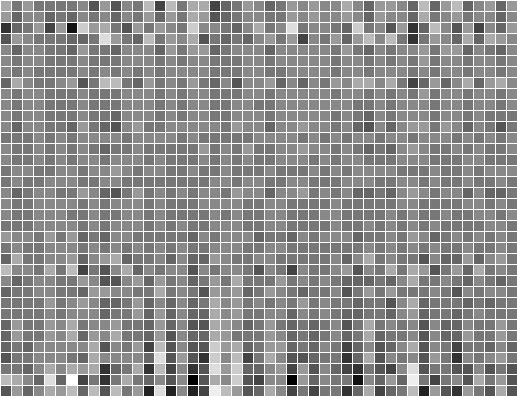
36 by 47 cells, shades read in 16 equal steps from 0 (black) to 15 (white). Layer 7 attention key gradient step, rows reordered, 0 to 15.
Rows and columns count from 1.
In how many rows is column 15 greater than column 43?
15
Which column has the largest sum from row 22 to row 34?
20
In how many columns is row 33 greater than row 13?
13
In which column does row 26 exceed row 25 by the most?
8
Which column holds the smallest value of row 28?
36
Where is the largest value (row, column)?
35, 7
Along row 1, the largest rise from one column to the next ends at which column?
16
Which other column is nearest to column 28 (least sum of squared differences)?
30
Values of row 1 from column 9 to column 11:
5 9 5
